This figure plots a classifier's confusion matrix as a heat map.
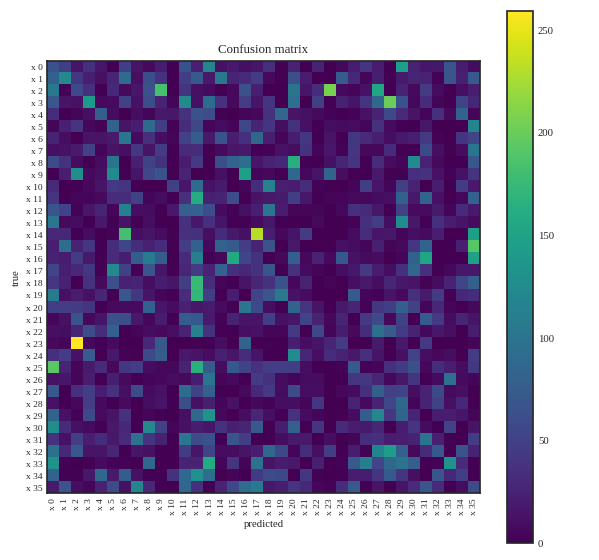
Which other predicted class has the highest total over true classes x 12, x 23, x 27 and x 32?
x 2
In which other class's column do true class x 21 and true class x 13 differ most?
x 0
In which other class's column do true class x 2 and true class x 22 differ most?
x 23
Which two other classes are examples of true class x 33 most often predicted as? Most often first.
x 13, x 0
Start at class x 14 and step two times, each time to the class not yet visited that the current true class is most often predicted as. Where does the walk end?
x 5
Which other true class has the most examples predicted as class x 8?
x 30
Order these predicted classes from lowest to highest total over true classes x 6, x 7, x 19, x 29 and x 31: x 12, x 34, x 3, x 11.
x 34, x 3, x 11, x 12
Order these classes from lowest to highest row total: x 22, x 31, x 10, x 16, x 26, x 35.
x 26, x 10, x 22, x 31, x 35, x 16
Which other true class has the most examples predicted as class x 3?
x 24
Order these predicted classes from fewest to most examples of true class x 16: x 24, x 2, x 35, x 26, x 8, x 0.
x 26, x 0, x 2, x 24, x 8, x 35
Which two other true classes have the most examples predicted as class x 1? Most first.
x 15, x 35
